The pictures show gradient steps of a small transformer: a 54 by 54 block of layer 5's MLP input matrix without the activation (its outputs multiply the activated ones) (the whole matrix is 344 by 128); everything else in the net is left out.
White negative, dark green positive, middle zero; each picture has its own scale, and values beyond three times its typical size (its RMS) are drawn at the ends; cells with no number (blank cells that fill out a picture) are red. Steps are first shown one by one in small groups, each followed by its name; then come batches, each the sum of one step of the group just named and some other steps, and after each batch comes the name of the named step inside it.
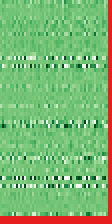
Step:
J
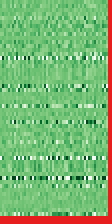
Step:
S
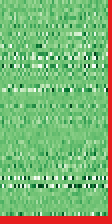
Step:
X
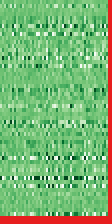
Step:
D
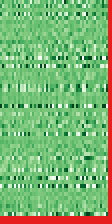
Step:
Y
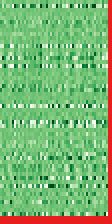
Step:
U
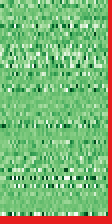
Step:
J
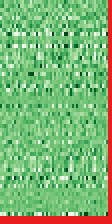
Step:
Y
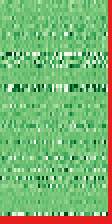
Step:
D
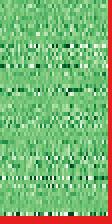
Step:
D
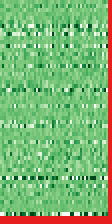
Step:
U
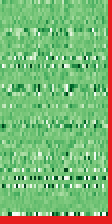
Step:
J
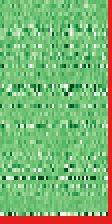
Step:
Y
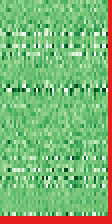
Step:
D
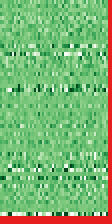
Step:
Y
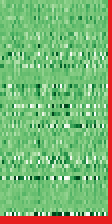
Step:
S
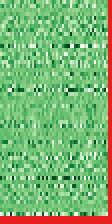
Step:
D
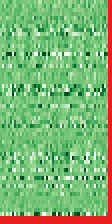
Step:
D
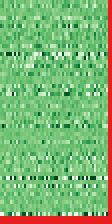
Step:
J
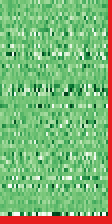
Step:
Y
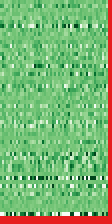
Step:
U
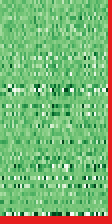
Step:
X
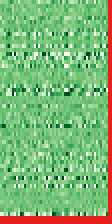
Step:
J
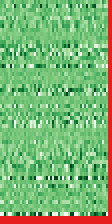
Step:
U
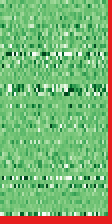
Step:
X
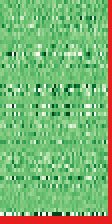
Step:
Y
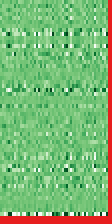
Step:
Y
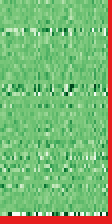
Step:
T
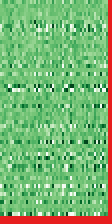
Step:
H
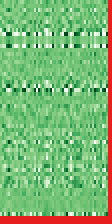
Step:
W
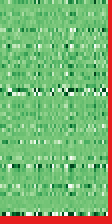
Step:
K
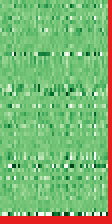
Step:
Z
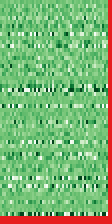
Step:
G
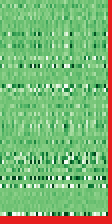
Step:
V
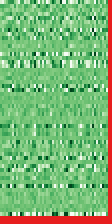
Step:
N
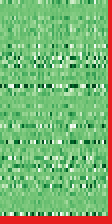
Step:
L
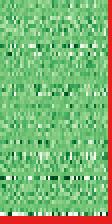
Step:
T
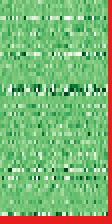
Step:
G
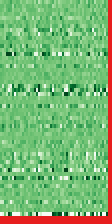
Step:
T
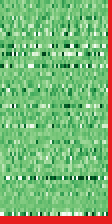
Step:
W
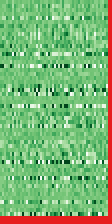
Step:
G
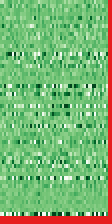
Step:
L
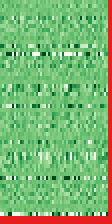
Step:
T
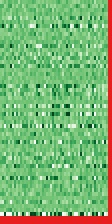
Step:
L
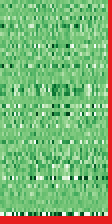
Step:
G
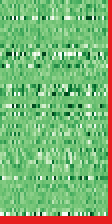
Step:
K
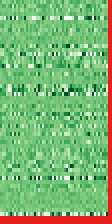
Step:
K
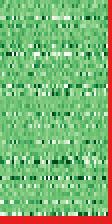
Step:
V
